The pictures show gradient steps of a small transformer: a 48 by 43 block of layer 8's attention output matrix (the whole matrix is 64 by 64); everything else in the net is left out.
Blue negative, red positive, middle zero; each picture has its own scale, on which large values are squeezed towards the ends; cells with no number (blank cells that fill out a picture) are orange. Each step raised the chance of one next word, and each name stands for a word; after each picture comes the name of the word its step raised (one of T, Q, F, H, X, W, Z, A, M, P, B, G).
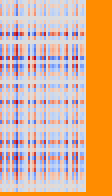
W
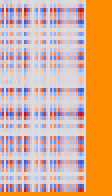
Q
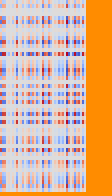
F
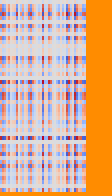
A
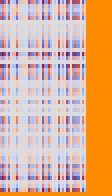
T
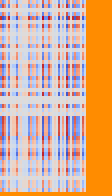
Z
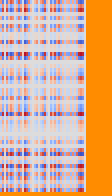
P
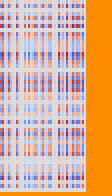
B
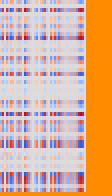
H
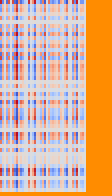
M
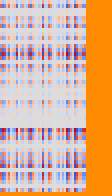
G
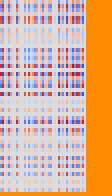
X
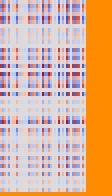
X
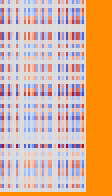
Q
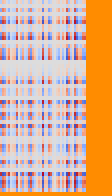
H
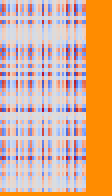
X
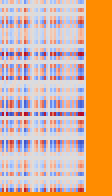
F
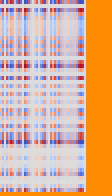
M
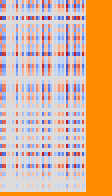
P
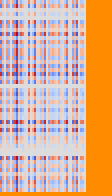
X
